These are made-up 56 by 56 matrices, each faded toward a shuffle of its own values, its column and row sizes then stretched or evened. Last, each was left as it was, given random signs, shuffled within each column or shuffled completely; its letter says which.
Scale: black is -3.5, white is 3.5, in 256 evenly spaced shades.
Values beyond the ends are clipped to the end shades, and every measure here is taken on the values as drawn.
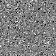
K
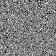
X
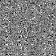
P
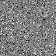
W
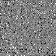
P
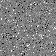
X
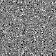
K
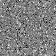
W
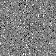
W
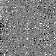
P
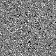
W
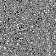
K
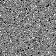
X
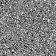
X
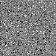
K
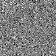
K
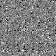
K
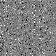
W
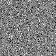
W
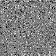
K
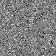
X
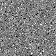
X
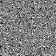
K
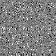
P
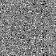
K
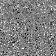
K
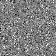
W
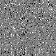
P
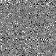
P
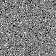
X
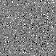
K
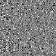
P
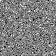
X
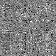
P
